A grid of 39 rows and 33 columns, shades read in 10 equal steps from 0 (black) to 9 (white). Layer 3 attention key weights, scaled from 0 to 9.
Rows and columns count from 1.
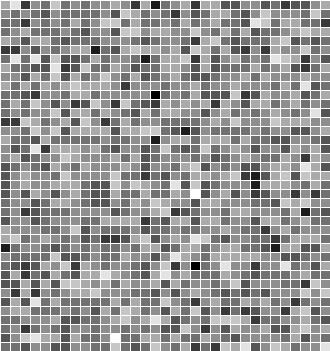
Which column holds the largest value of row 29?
18
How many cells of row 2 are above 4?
16
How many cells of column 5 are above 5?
7
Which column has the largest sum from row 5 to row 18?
6
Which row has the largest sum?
10
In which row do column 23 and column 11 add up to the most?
31
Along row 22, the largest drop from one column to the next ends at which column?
21
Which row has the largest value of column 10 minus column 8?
12
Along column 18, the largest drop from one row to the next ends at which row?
30
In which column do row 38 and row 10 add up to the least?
13
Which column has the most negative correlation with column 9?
2
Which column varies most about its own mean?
20
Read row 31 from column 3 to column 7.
2 4 3 6 4
